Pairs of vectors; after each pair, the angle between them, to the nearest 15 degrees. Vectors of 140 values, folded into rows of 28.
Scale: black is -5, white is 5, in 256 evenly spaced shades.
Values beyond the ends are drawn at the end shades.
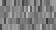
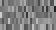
105 degrees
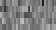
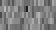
120 degrees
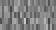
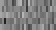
75 degrees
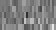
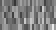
45 degrees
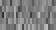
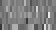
90 degrees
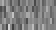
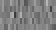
75 degrees
